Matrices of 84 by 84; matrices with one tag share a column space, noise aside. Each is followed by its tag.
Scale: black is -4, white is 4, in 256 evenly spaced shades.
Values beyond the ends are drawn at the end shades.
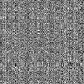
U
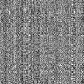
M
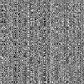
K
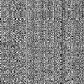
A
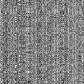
M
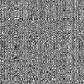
A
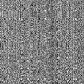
A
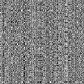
K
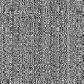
M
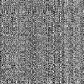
M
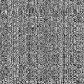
M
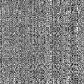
M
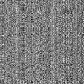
M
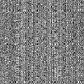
K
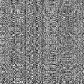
M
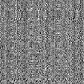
A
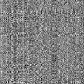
M
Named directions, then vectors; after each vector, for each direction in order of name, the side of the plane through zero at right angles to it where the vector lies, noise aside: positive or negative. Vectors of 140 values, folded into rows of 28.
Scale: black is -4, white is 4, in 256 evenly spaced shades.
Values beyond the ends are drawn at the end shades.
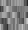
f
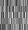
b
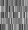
positive, negative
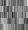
negative, negative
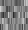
positive, negative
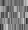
positive, negative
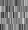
positive, negative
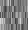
negative, negative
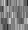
positive, positive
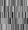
negative, negative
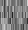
negative, negative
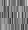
negative, negative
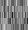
negative, negative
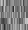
positive, positive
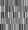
positive, negative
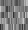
positive, negative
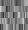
positive, negative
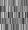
negative, positive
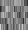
negative, positive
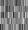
positive, negative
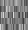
negative, positive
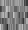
negative, positive
